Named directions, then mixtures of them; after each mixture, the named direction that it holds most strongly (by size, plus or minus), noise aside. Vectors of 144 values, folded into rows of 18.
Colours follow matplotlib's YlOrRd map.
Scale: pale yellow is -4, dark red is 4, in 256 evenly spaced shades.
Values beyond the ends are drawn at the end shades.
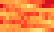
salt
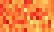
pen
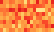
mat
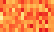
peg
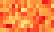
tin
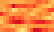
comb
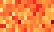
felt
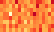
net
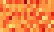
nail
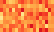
peg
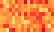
nail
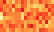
peg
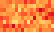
mat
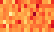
net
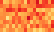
mat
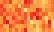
pen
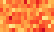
nail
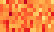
net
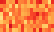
net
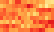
salt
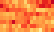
salt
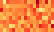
nail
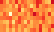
net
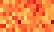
felt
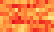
comb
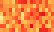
peg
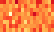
net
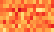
mat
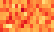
tin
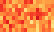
pen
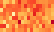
felt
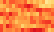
salt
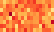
felt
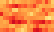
comb
